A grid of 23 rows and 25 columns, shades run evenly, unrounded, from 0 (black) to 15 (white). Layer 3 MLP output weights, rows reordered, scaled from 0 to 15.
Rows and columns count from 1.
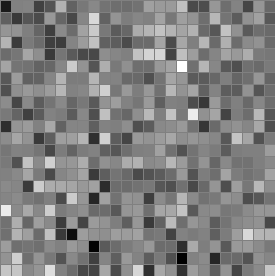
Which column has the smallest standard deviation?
11
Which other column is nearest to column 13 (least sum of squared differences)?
15
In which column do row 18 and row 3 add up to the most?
1
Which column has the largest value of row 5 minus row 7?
14
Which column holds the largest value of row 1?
17
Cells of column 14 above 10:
3
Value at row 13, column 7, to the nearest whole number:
6
